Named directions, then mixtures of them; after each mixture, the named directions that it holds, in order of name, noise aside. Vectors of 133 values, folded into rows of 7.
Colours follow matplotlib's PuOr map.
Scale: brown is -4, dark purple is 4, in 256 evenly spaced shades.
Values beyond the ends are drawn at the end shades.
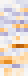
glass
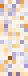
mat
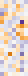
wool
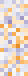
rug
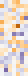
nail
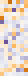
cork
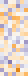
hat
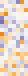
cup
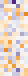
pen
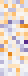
cup, hat, wool.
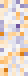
nail, rug.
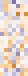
pen.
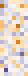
mat, nail, rug.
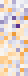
hat, nail.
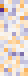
mat, nail, pen.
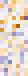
hat, nail.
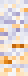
glass.
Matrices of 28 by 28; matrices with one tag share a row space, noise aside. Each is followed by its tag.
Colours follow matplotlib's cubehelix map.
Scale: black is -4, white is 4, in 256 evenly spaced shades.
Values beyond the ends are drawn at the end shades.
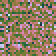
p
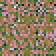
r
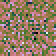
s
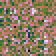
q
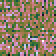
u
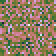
p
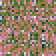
u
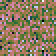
u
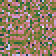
p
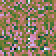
q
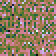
u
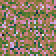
r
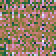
u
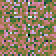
q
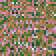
s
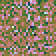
q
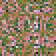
r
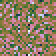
q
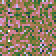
p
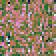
p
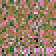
r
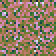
r
